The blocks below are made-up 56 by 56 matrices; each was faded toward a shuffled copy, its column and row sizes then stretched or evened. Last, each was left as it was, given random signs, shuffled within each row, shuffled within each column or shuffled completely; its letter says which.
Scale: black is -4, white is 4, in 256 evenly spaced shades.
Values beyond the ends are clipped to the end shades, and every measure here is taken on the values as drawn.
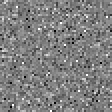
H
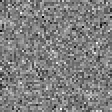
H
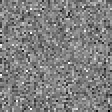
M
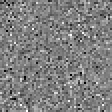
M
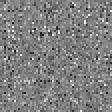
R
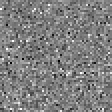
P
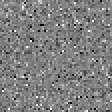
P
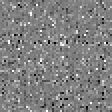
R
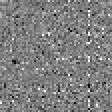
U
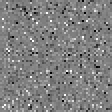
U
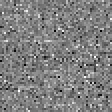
P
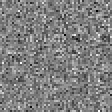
U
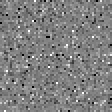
P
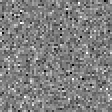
H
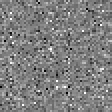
U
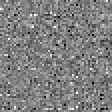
U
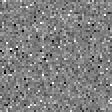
H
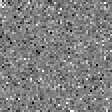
P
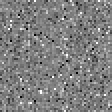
M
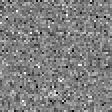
P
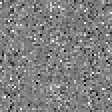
M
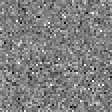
P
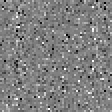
M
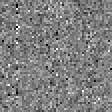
M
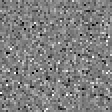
P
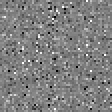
M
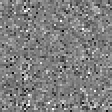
R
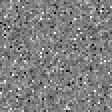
H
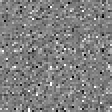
U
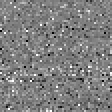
P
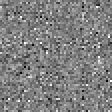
R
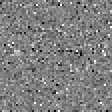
P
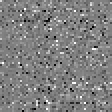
R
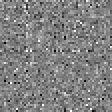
R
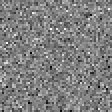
H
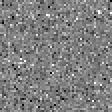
H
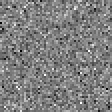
H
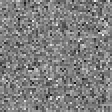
R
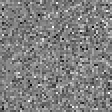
M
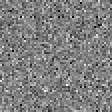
U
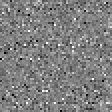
P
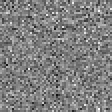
M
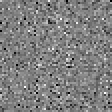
U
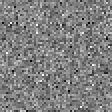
P
